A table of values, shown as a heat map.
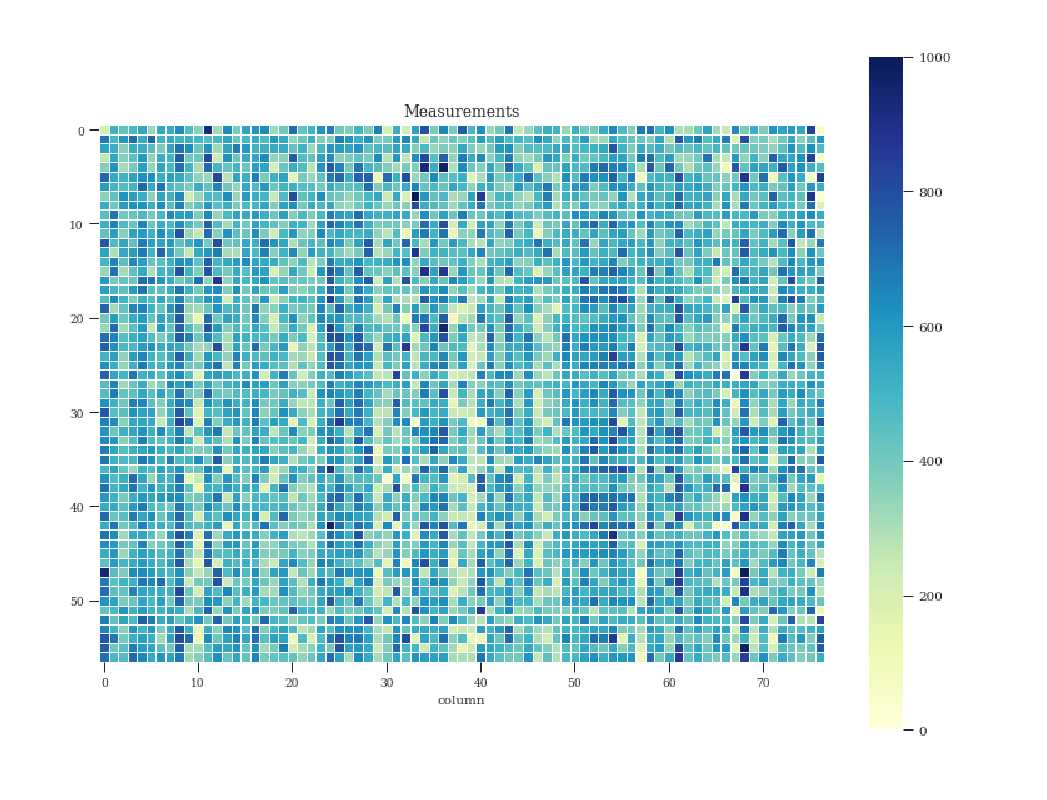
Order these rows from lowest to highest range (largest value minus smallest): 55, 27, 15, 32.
27, 32, 15, 55
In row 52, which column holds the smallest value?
71
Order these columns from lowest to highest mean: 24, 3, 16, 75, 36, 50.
75, 50, 3, 16, 36, 24
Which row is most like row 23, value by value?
5
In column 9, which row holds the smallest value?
37
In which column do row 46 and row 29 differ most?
76
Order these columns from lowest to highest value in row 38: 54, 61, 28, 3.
28, 54, 3, 61
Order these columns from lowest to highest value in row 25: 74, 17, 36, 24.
17, 74, 36, 24
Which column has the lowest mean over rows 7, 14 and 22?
22
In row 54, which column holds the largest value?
54
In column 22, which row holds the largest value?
13
